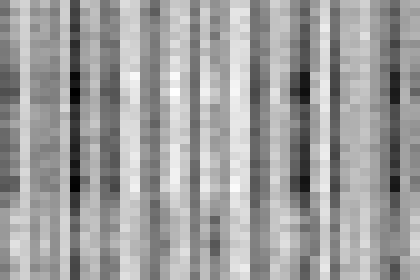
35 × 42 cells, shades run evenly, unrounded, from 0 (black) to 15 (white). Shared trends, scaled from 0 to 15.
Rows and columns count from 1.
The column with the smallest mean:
8
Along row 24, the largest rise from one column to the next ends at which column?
32
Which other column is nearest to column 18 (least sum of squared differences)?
14
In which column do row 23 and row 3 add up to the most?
24
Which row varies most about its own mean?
12
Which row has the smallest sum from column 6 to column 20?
23
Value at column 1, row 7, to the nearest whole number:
7
